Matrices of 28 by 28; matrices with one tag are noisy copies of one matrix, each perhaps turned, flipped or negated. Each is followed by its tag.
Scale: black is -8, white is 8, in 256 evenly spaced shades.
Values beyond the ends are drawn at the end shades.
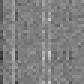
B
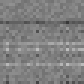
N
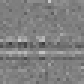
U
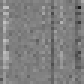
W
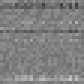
W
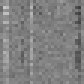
W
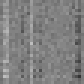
W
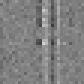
U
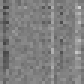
W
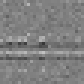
U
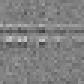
U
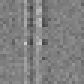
U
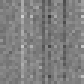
N
